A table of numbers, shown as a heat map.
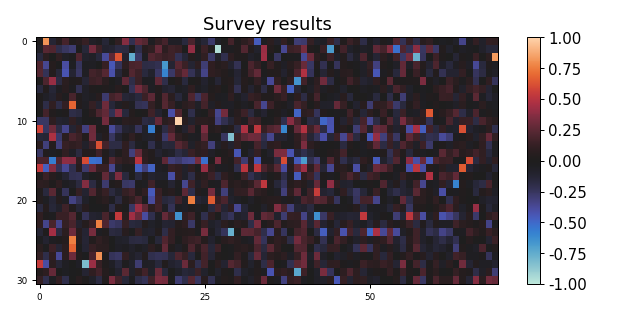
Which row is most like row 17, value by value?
9
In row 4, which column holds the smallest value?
19
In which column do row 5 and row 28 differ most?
39
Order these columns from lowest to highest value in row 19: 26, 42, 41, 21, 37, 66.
37, 66, 21, 41, 26, 42
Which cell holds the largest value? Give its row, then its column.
10, 21
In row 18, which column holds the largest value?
34
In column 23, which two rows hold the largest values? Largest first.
20, 1
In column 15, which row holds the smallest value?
16
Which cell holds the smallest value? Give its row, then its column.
1, 27
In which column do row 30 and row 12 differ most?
29
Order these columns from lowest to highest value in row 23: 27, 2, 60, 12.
12, 27, 60, 2
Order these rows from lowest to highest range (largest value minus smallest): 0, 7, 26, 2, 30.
7, 30, 26, 0, 2
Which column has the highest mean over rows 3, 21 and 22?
15
